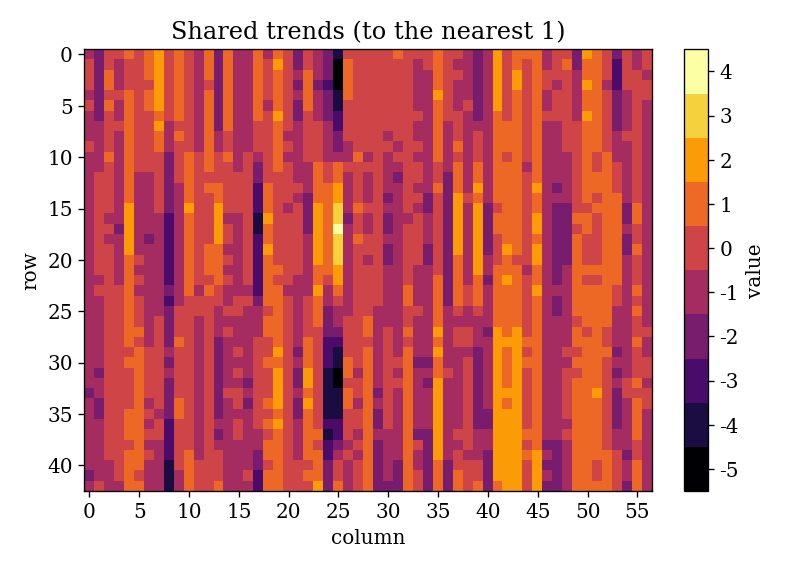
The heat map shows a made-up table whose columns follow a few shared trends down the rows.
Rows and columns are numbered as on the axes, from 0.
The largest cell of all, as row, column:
17, 25
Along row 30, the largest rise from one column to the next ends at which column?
26
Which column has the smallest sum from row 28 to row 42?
24
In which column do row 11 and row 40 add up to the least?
8
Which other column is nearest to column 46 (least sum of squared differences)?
0
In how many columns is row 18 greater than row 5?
19
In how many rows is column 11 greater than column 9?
13
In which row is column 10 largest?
15
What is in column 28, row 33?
1
